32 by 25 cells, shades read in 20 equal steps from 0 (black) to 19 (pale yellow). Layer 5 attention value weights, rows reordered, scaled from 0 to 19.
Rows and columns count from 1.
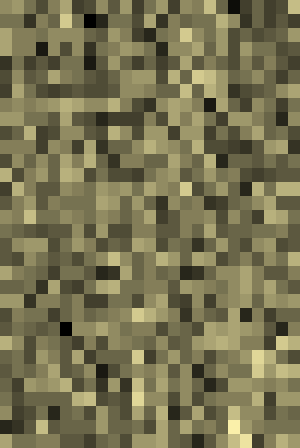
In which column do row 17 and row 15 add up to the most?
9
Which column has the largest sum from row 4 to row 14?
16
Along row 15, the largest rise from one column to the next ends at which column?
15
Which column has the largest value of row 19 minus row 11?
25
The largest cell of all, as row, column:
31, 20
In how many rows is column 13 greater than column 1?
20
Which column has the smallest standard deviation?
11
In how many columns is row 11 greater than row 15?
10
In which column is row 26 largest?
22
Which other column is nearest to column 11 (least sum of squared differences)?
2
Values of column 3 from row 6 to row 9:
7 9 10 9
